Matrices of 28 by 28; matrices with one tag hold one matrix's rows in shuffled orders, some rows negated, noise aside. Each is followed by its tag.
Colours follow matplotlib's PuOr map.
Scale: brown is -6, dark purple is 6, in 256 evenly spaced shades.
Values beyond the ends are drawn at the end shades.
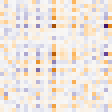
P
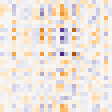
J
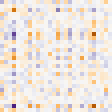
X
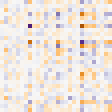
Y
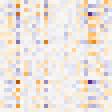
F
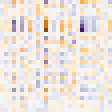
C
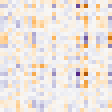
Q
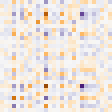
C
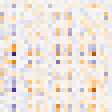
X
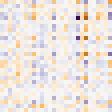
Q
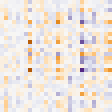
Y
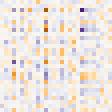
C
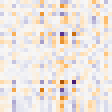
J
